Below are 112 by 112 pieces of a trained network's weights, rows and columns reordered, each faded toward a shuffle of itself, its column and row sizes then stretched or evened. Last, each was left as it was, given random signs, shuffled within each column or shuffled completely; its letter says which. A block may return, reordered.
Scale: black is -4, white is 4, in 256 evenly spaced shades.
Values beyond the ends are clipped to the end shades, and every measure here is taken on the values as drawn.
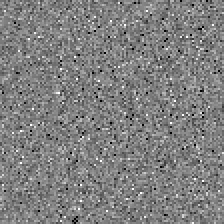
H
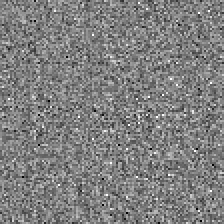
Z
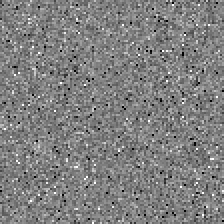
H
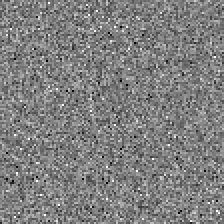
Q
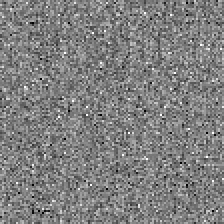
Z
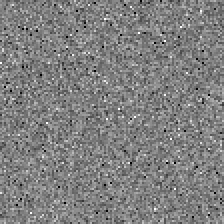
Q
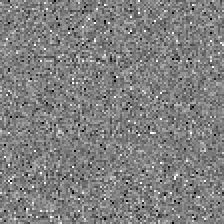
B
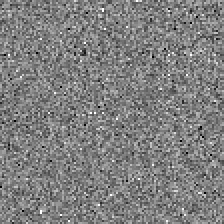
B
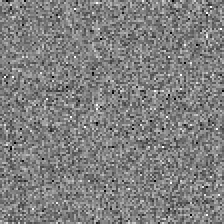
B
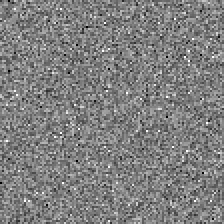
Q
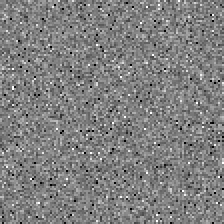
Q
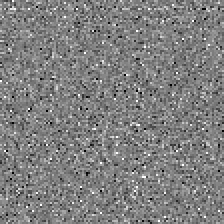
Z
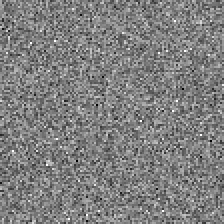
Q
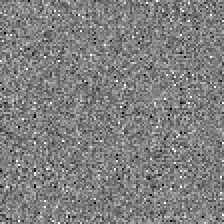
Z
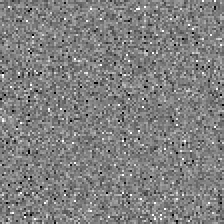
B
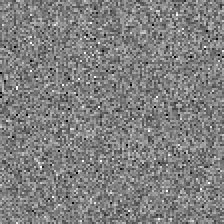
Q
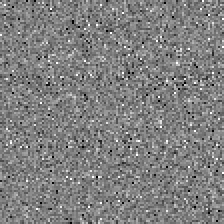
B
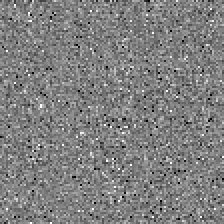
Z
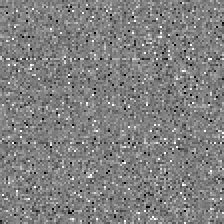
B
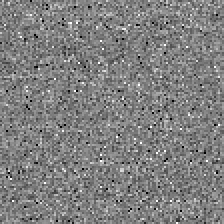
Z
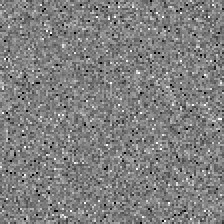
Q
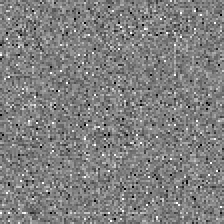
B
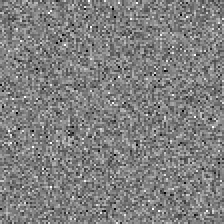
Q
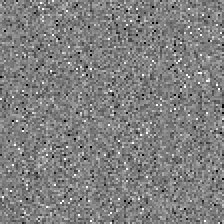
H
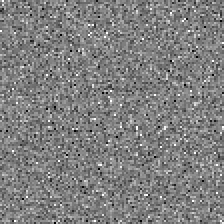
Q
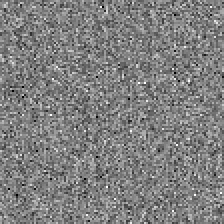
H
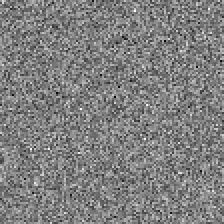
Q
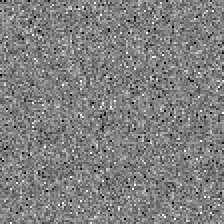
H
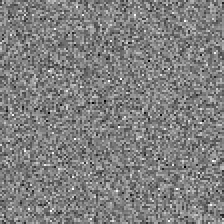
Q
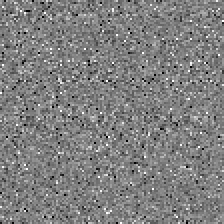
Z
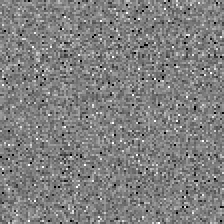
Z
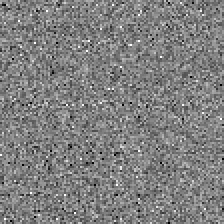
B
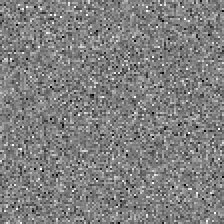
Q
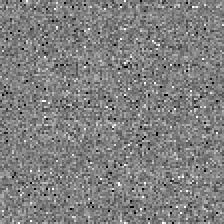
Z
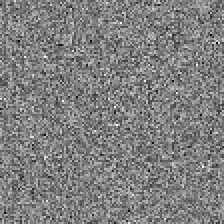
H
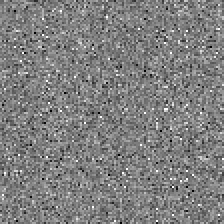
Z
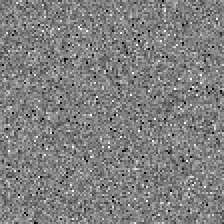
Q
